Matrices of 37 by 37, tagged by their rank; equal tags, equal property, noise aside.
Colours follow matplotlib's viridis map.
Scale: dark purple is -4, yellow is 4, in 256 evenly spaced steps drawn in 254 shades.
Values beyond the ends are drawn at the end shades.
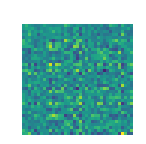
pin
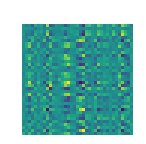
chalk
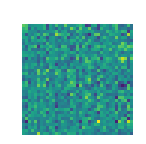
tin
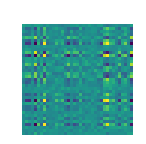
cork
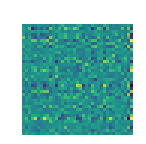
pin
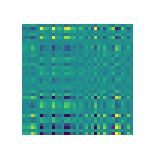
cork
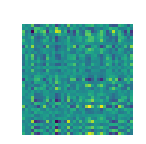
chalk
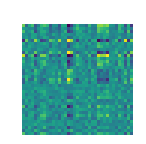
cork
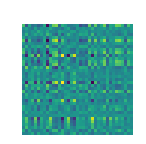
chalk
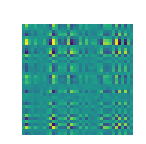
cork
